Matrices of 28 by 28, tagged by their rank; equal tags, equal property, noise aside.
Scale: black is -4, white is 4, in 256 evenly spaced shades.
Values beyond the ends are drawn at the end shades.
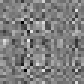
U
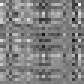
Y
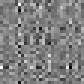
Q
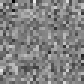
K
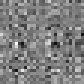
U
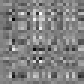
Y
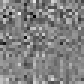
K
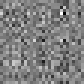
Q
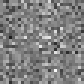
K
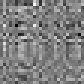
U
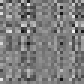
Y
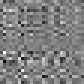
U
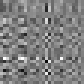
Y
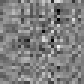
Q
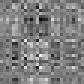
Y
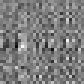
U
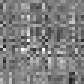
Q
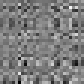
U
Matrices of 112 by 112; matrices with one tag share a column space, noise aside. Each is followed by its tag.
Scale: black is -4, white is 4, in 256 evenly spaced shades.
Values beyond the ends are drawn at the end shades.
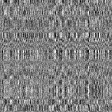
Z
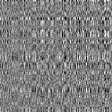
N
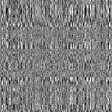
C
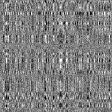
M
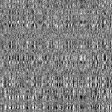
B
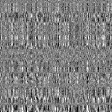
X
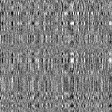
M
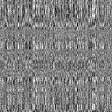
C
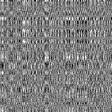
N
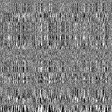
X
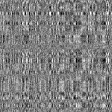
M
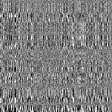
X
